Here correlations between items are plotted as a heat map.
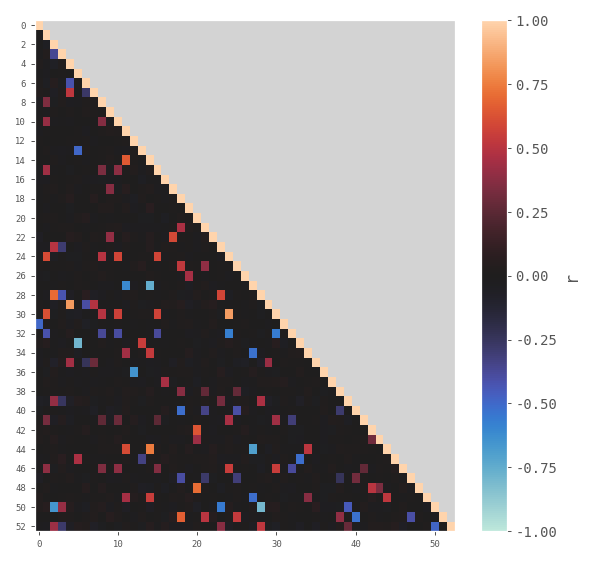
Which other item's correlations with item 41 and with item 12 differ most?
36
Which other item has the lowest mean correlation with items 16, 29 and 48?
6
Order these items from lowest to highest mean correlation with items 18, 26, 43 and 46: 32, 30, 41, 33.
32, 33, 41, 30
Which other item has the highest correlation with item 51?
18
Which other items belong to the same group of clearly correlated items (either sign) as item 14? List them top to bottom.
11, 27, 34, 44, 49
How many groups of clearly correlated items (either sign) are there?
12
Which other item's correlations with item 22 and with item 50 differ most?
28
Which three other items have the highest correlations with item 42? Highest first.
20, 48, 43
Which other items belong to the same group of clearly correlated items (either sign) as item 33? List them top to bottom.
5, 13, 45
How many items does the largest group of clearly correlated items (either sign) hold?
9
